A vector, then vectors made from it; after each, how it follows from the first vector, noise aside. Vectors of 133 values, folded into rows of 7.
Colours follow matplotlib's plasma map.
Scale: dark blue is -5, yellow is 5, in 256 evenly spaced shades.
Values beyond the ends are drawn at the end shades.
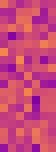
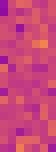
wrapped around, negated, partly zeroed.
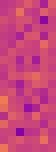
wrapped around, negated, partly zeroed.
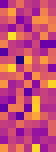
negated, scaled up.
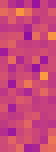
wrapped around, negated, partly zeroed.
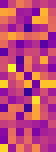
negated, scaled up.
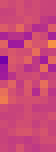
wrapped around, partly zeroed.
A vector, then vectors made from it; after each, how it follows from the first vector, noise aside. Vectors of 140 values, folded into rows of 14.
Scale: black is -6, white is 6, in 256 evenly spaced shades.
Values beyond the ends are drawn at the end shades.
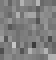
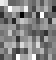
reversed, scaled up.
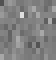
reversed, negated, partly zeroed.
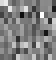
reversed, scaled up.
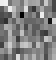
reversed, scaled up.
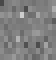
reversed, negated, partly zeroed.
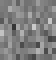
wrapped around, negated.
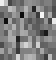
reversed, scaled up.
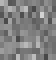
reversed.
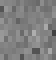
wrapped around, negated, partly zeroed.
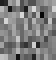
reversed, negated, scaled up.
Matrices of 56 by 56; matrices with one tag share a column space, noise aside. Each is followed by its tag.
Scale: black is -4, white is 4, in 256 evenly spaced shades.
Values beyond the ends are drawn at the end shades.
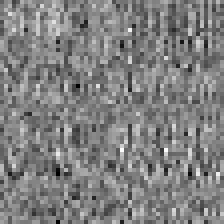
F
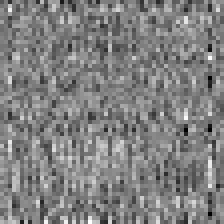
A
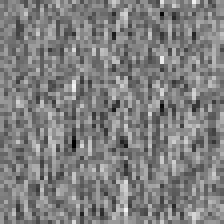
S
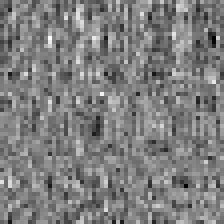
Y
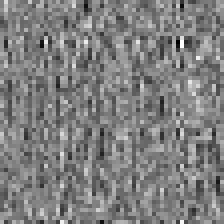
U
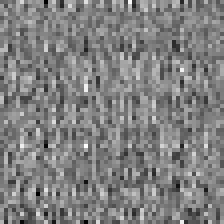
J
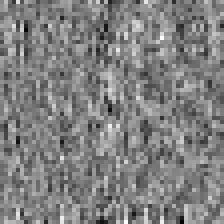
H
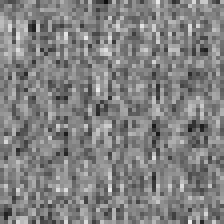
H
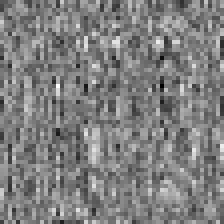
U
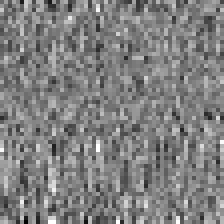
A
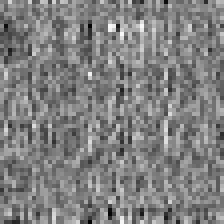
H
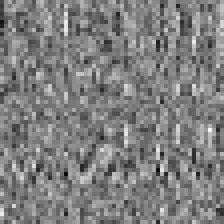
F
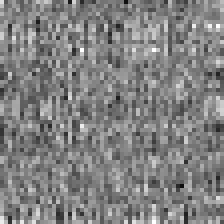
H
